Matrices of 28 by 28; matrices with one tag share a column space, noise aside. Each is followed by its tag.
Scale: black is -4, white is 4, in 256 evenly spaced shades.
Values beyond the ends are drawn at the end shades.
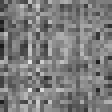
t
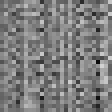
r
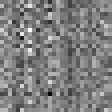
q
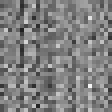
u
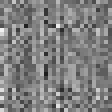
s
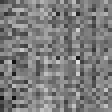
r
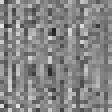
s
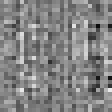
t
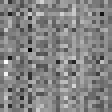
r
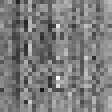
t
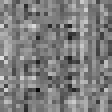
t
